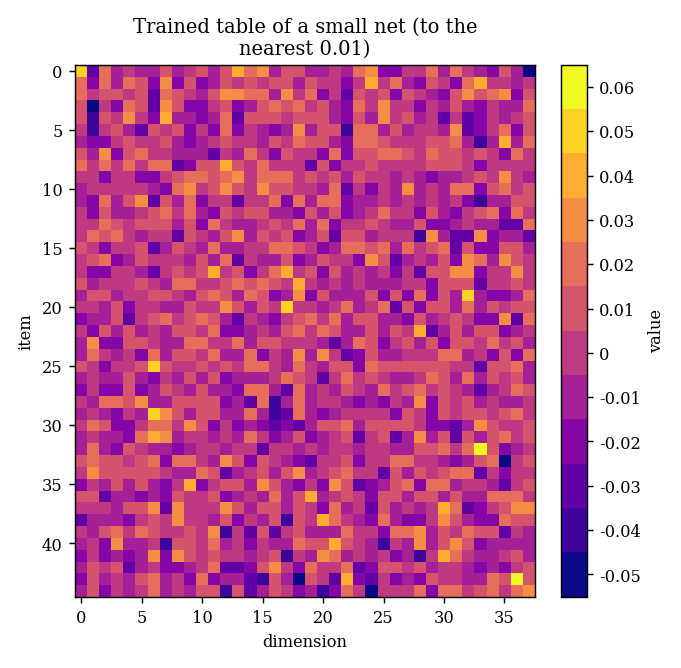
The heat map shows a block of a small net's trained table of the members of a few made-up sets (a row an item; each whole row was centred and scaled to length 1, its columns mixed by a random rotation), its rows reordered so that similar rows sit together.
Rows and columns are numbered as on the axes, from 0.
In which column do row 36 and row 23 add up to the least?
2
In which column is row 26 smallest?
20
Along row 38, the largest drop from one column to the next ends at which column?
17
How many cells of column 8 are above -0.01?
29
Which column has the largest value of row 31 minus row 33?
35
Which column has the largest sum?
18
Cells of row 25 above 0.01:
6
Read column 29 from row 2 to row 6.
-0.01 0 0 0 0.01
